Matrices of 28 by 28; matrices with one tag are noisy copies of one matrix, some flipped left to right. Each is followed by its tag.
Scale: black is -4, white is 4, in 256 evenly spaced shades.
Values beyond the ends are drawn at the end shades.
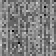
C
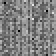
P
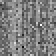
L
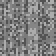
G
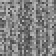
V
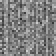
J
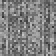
C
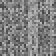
G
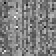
L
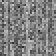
J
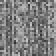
C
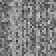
L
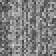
L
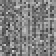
P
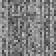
C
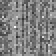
L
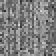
L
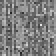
C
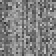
L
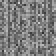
J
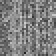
L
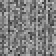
J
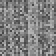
G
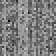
G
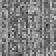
C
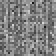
J
